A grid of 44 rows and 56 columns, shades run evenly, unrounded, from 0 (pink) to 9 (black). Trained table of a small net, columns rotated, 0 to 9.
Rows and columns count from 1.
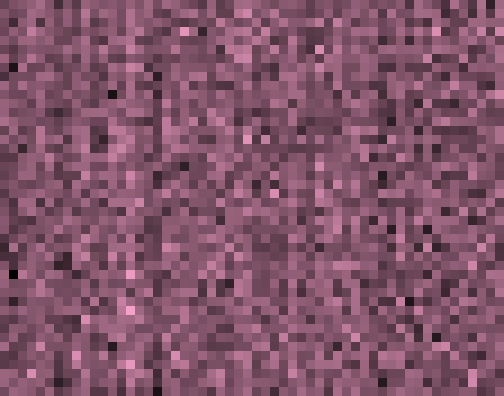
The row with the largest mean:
13
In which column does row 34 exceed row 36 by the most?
10
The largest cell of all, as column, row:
2, 31
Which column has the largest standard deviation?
53
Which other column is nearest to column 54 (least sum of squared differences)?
42
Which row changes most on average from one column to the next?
16
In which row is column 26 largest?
32
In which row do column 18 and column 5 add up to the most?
44
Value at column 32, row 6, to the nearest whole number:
5
